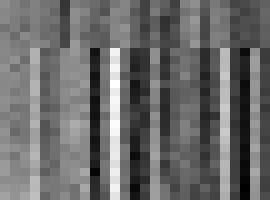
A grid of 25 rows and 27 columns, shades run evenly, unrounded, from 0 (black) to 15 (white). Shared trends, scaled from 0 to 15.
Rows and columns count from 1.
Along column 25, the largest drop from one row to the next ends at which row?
7
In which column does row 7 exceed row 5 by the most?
12
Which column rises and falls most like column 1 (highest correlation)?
3
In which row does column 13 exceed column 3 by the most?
4
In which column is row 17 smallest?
25
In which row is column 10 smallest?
22
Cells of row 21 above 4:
20
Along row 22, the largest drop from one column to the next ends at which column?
10
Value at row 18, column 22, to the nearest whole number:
6
